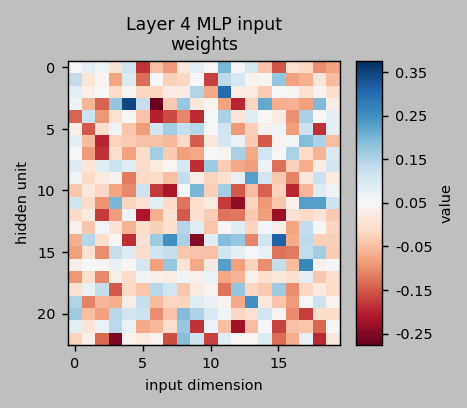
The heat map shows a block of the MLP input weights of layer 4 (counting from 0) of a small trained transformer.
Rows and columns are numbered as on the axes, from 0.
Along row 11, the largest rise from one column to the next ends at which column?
3
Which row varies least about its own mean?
17
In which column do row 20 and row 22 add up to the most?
8
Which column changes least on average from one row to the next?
19
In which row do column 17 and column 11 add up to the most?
16
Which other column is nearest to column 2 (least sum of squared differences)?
1
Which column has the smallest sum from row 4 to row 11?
2
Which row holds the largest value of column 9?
10
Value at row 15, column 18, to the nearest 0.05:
0.15
